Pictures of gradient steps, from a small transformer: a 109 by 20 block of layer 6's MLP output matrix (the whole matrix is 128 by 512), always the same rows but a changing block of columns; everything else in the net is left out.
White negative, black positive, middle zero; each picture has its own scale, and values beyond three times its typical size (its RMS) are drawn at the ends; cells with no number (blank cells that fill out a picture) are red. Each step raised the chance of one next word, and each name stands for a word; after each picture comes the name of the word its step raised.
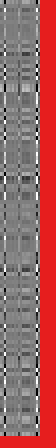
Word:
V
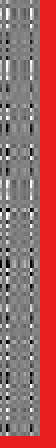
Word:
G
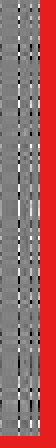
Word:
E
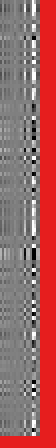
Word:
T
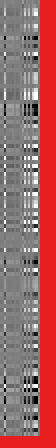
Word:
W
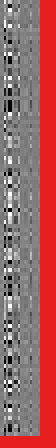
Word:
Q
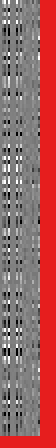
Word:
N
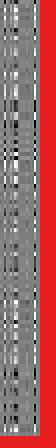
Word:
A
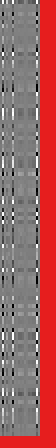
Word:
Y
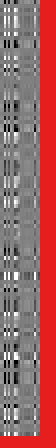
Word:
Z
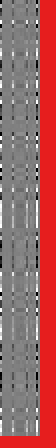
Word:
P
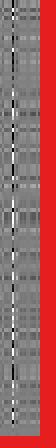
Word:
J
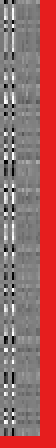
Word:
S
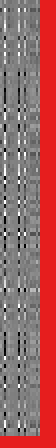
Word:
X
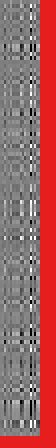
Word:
E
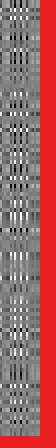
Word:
J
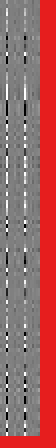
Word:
W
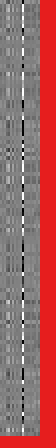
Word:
A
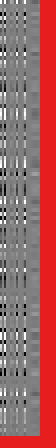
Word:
Y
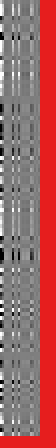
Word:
T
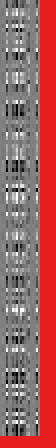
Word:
S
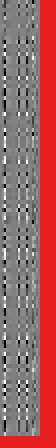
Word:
Q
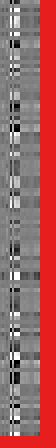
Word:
Z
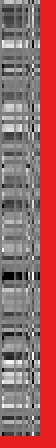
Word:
Z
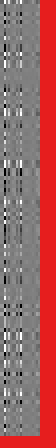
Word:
Y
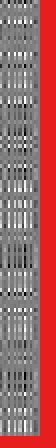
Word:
P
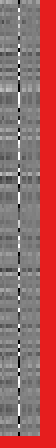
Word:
V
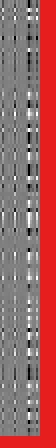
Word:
J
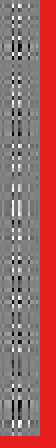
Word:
E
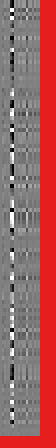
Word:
J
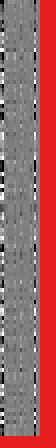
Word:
S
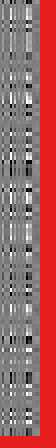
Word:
S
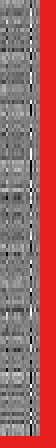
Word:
S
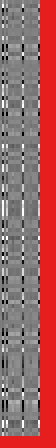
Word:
E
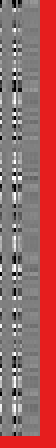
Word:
V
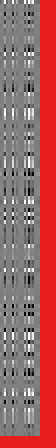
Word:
Y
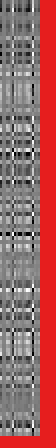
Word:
X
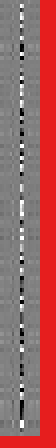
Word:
E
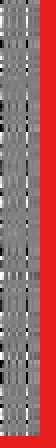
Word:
Z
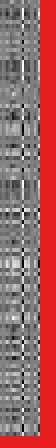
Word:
G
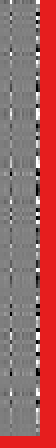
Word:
Y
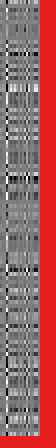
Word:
V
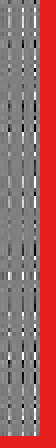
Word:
Z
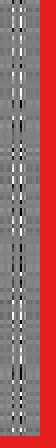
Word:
A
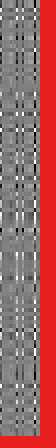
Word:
J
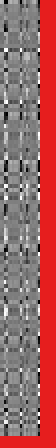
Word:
S
